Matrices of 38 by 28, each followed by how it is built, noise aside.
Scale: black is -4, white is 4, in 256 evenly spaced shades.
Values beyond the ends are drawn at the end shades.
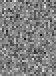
noise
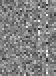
uneven columns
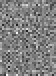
low rank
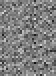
repeating rows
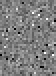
sparse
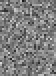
noise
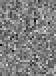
noise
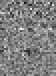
uneven rows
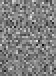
repeating columns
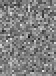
noise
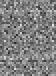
repeating columns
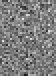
repeating rows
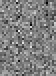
uneven columns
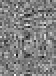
low rank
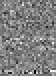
uneven rows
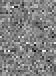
uneven rows
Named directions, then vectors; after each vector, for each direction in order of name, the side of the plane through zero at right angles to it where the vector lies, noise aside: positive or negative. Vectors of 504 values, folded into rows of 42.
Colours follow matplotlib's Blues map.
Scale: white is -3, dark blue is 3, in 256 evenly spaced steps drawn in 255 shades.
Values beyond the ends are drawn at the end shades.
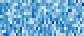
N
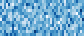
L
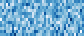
positive, negative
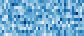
negative, negative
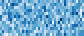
negative, negative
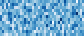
negative, negative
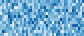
negative, negative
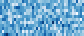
positive, positive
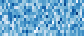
negative, negative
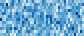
negative, positive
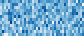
negative, negative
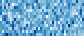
positive, positive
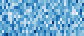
positive, positive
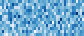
negative, negative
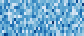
positive, positive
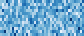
positive, negative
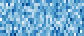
positive, negative
